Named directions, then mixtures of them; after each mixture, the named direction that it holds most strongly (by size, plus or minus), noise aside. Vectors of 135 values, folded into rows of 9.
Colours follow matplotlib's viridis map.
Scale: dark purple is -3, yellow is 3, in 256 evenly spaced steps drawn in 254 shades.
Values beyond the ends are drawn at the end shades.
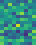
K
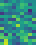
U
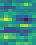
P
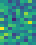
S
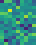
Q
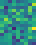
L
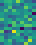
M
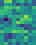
P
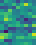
P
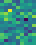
Q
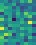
S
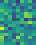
S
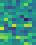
P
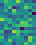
M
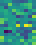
K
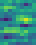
P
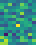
U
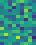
K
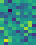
Q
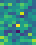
K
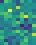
Q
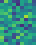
Q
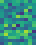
K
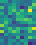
L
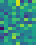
S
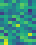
U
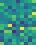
M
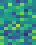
K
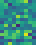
K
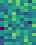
S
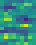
P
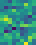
P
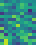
U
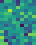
Q
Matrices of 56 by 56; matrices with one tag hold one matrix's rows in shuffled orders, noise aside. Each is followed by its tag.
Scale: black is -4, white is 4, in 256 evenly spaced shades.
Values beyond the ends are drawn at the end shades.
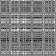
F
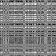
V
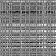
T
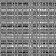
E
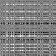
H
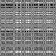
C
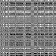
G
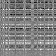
G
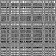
F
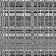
G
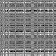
G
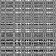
C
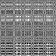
C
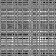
E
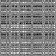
F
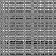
G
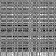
E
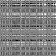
T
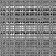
H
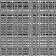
E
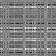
V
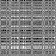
F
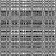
F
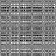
F
